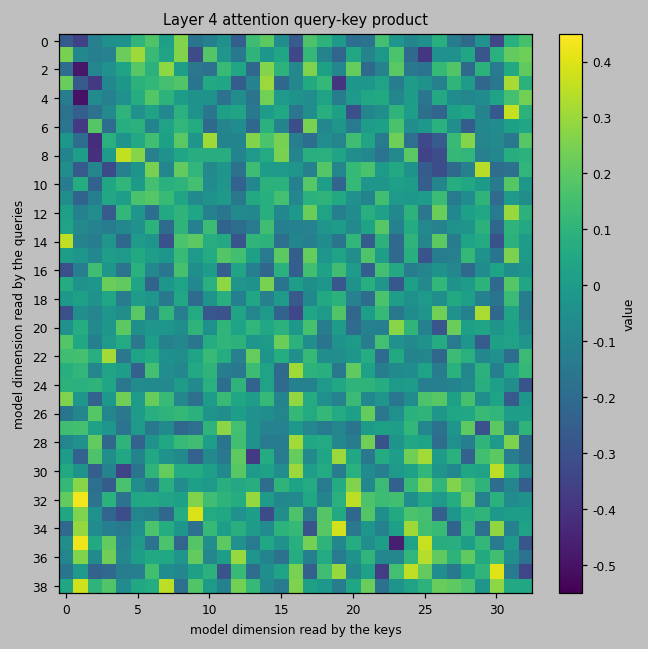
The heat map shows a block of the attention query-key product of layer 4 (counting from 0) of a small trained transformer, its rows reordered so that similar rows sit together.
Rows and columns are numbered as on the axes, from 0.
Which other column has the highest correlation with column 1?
28
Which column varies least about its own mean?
18
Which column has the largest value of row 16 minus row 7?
2
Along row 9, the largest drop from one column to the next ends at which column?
30
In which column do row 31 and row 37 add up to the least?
32
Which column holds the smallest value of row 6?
1
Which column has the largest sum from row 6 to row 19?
8
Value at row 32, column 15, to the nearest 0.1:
-0.1
